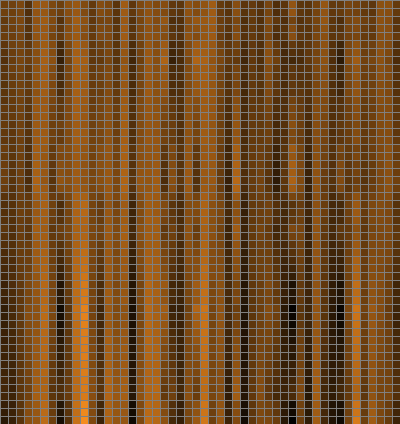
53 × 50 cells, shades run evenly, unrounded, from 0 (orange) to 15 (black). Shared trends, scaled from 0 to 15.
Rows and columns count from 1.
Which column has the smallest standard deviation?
32
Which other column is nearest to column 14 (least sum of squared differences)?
20
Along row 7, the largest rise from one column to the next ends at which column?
22
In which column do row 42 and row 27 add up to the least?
11
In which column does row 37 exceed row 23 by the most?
37
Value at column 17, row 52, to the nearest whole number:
14
